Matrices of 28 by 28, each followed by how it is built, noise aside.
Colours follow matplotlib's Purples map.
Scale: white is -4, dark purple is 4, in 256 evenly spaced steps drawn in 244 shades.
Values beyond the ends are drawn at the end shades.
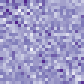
block diagonal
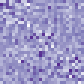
block diagonal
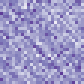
Toeplitz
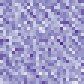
Toeplitz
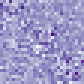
block diagonal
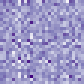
low rank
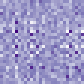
low rank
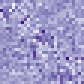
block diagonal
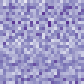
repeating columns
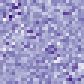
block diagonal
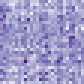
blocks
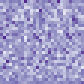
repeating columns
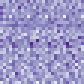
repeating columns
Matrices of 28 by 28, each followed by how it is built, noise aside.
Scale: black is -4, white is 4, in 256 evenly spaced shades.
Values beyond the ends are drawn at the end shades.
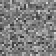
blocks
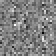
uneven columns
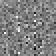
uneven columns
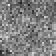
smooth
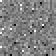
sparse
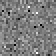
sparse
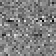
uneven rows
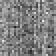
blocks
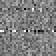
uneven rows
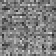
blocks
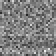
repeating columns
